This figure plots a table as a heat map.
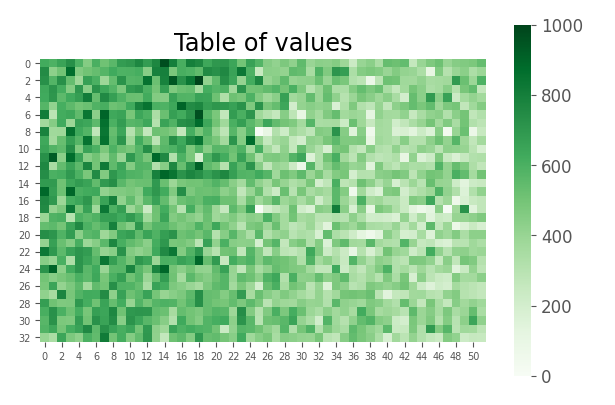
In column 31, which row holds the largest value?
22
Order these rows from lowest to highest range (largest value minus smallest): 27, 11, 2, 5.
27, 5, 11, 2
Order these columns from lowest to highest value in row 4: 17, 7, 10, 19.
10, 17, 19, 7
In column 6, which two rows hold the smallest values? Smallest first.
8, 17
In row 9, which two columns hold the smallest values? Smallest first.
38, 30
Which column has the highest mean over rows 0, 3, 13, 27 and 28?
14
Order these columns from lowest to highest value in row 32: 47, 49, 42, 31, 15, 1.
49, 42, 1, 31, 47, 15
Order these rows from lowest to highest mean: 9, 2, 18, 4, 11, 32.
18, 32, 11, 9, 4, 2
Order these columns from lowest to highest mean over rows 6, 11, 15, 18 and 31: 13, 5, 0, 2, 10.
2, 13, 10, 5, 0
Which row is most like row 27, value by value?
32
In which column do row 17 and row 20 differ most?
25
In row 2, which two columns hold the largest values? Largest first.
18, 15
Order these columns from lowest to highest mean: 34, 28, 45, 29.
45, 29, 28, 34
